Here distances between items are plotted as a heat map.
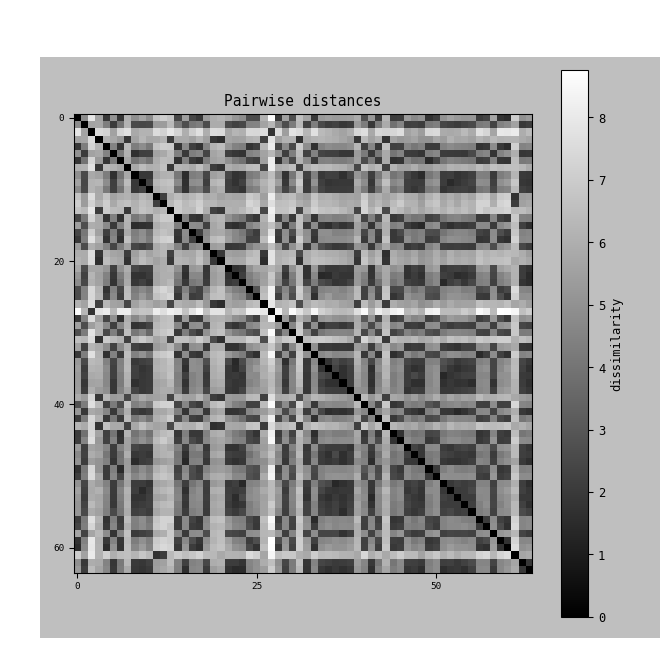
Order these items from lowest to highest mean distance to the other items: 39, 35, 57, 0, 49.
35, 49, 57, 0, 39
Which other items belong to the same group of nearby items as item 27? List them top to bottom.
2
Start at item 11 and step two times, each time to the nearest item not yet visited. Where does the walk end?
12
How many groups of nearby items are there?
5
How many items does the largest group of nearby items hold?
29
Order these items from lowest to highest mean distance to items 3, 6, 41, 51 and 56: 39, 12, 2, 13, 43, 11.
39, 43, 13, 11, 12, 2
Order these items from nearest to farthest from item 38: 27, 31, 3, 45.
45, 3, 31, 27
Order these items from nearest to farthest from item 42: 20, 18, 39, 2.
18, 39, 20, 2
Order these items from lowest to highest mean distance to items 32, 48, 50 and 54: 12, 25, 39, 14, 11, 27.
14, 25, 39, 11, 12, 27
